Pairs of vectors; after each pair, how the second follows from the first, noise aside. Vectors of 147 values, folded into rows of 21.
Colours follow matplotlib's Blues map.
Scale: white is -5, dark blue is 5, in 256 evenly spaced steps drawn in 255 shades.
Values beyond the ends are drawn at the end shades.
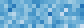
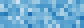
shuffled.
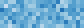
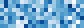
reversed, scaled up.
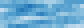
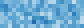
shuffled.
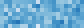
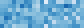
reversed.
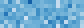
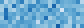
wrapped around, negated.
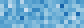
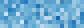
reversed, negated.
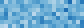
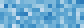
reversed, negated.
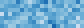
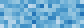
wrapped around, negated.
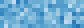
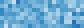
copied.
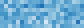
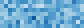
negated.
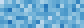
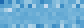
negated, partly zeroed.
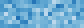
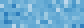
wrapped around, negated, partly zeroed.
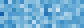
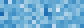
copied.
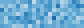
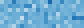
wrapped around, partly zeroed.
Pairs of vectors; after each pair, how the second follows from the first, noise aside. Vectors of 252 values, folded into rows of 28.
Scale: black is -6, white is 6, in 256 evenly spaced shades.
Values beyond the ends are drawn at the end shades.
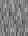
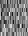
wrapped around, scaled up.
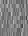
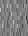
partly zeroed.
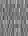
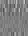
partly zeroed.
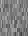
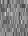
wrapped around, negated.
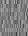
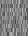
wrapped around, negated.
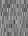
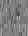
wrapped around, partly zeroed.
